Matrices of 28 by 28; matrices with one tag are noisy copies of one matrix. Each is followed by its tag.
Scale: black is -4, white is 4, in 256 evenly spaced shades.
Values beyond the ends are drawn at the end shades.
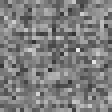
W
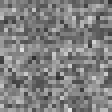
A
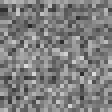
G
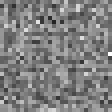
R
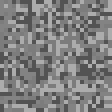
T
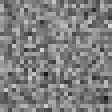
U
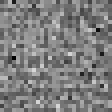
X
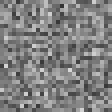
W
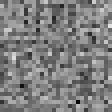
W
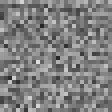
G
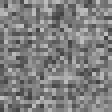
W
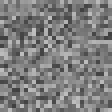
G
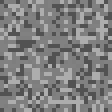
W
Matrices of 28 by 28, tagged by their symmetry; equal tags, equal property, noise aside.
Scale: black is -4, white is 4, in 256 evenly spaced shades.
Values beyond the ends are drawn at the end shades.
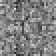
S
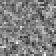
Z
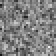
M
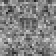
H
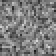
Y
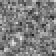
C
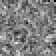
C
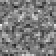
H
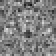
H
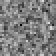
S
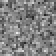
Z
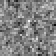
Y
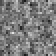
S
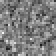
C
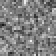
Z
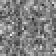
S
